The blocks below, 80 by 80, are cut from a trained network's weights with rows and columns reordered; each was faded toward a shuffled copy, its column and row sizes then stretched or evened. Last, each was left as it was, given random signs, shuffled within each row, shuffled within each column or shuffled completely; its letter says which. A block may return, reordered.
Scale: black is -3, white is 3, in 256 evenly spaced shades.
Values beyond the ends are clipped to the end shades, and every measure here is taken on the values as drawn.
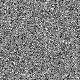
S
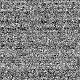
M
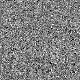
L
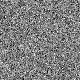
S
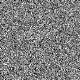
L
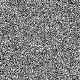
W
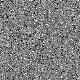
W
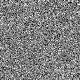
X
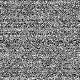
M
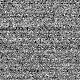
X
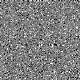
M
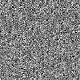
M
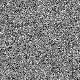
S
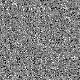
M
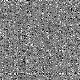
M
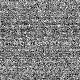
X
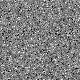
S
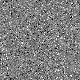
W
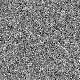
S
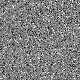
W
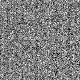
W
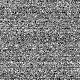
X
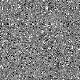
M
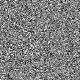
L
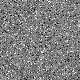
S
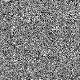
L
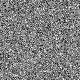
S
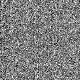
W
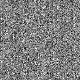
M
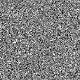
L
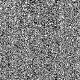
M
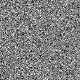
L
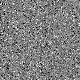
W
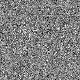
L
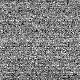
M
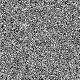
W
